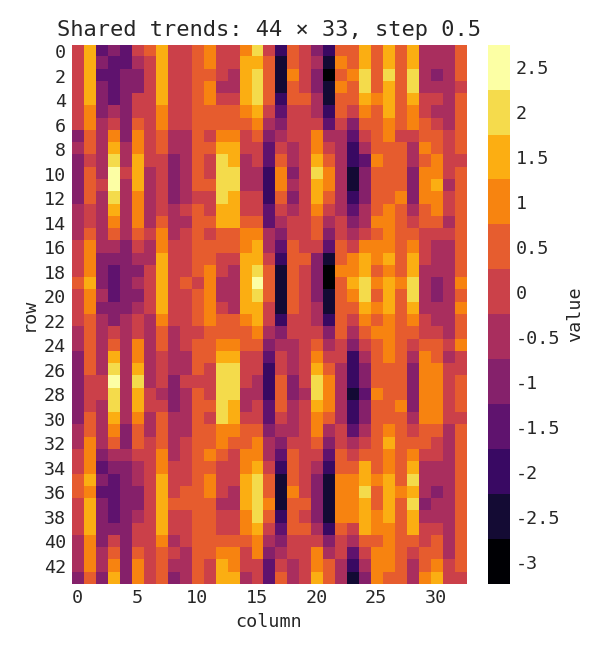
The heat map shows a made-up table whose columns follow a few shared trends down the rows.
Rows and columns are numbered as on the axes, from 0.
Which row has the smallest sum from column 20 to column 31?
8
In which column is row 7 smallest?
23
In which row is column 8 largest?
37
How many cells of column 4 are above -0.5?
1
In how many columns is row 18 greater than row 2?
4
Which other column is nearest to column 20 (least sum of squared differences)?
5
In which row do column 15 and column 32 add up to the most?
19
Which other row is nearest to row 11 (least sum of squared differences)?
10
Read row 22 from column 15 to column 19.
1.5 0 -2 0 0
